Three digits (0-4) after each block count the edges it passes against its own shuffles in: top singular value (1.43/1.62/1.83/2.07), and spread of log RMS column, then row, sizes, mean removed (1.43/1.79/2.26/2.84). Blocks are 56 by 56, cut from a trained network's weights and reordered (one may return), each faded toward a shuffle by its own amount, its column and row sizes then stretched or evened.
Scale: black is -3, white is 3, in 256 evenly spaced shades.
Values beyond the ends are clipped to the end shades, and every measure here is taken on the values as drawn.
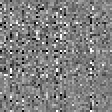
2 4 2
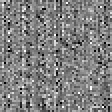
2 3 0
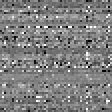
1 2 4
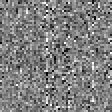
0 3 0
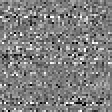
0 2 4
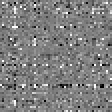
1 2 4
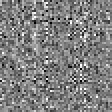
3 3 1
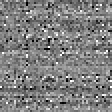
1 1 2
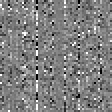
3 4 0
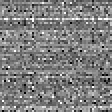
3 1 2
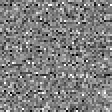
0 0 2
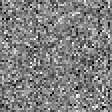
0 2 0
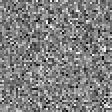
1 1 0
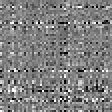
4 3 4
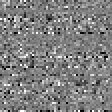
0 2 4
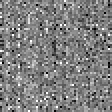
1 3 1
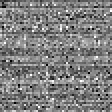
3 0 0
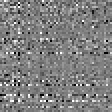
2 3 4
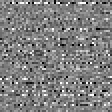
2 0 4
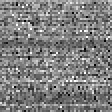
3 0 0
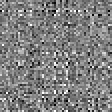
4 2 3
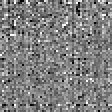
1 1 2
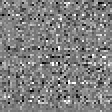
0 3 4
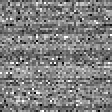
3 0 1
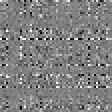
3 3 4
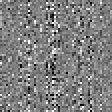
3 4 0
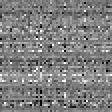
3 2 4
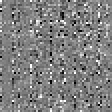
1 4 2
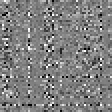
3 4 4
